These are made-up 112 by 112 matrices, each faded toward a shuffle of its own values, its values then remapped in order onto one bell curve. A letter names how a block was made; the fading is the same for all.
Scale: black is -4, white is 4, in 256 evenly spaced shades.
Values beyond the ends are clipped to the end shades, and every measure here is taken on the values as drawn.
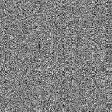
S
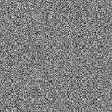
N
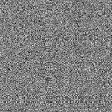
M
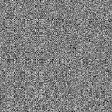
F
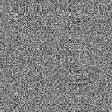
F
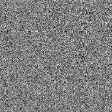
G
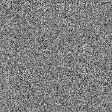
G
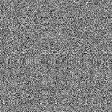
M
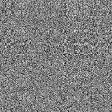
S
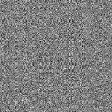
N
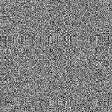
N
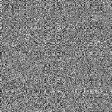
F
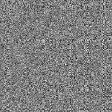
F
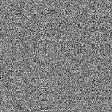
F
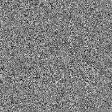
G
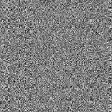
F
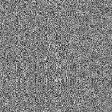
F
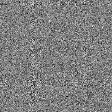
G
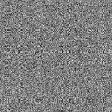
F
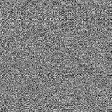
M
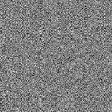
N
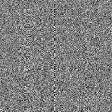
F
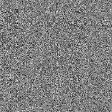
G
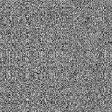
N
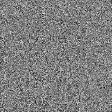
G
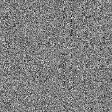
G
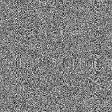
S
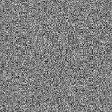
N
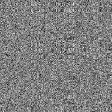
S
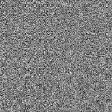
S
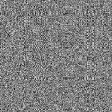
F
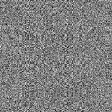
N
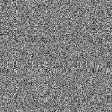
N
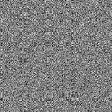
N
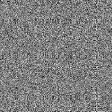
F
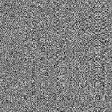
N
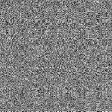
F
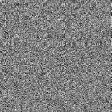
S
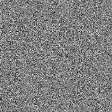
G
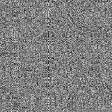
F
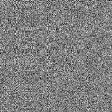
S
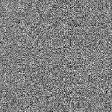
S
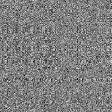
F
